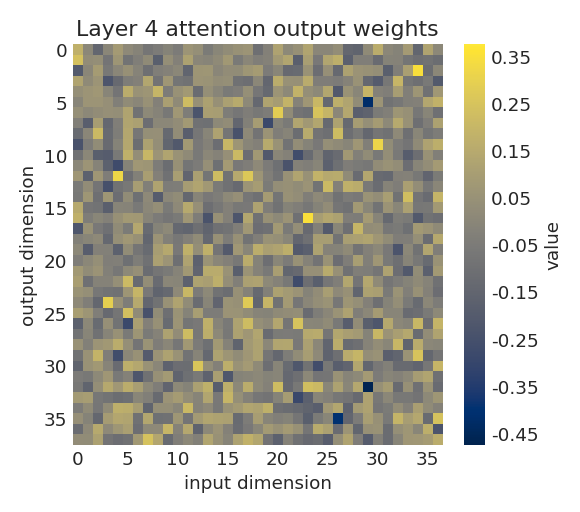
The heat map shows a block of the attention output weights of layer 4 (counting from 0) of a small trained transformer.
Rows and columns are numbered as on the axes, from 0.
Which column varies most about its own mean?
29
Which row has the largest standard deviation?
32
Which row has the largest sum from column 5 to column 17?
5
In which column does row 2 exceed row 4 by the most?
34
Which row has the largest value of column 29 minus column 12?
4
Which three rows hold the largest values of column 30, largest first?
9, 27, 0
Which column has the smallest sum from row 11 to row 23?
3
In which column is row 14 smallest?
8
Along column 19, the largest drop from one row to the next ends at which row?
10
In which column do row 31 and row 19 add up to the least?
15
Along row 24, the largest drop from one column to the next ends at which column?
18
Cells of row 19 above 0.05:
11
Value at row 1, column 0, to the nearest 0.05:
0.25
